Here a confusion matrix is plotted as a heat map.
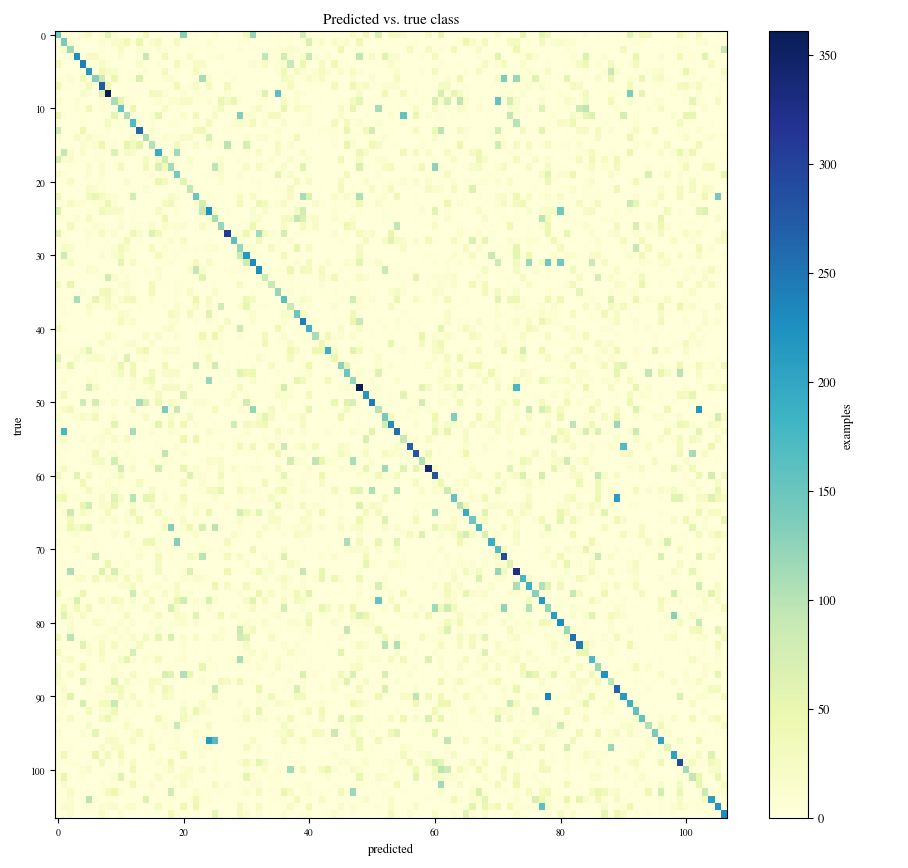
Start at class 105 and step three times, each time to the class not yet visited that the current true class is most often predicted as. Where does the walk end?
102
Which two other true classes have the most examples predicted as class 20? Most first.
0, 87
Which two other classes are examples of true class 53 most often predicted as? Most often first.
89, 82
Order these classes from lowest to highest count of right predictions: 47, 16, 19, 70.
47, 19, 70, 16
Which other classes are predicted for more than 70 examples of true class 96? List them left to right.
24, 25, 62
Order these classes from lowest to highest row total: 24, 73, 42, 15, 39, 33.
42, 33, 39, 15, 24, 73
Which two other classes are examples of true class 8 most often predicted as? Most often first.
35, 91
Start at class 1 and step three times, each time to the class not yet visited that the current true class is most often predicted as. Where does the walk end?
92
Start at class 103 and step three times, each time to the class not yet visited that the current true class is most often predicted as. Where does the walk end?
80
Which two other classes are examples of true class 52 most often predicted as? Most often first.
63, 105
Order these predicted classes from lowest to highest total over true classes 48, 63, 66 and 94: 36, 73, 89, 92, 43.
43, 92, 36, 73, 89
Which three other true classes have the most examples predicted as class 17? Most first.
51, 57, 87
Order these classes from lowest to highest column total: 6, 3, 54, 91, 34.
34, 3, 6, 91, 54
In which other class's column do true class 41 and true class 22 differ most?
105
